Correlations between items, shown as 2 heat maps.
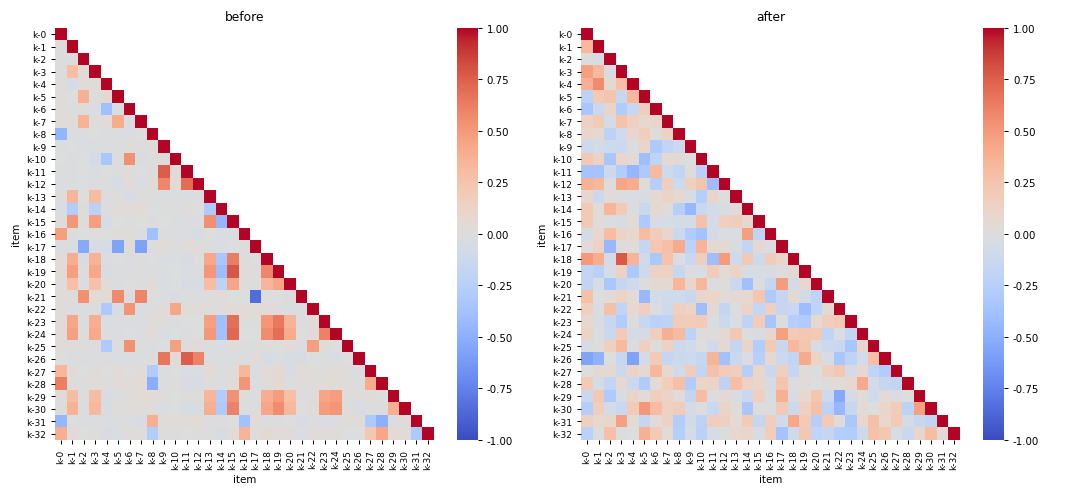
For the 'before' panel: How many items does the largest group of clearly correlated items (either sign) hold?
12
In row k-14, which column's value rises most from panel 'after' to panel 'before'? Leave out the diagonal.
k-9
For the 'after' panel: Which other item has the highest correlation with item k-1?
k-4
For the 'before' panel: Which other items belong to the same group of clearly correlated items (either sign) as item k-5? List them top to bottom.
k-2, k-7, k-17, k-21
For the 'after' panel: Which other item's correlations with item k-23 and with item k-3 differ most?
k-18
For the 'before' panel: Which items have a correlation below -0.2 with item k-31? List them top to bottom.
k-0, k-16, k-27, k-28, k-32
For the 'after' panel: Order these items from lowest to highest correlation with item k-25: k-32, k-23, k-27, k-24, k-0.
k-23, k-27, k-0, k-24, k-32
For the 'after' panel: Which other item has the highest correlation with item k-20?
k-17
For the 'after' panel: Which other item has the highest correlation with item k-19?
k-26
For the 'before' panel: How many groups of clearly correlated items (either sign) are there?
5
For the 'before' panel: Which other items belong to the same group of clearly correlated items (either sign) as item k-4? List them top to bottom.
k-6, k-10, k-22, k-25
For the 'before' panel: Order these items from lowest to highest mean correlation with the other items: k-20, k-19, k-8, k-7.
k-8, k-7, k-20, k-19
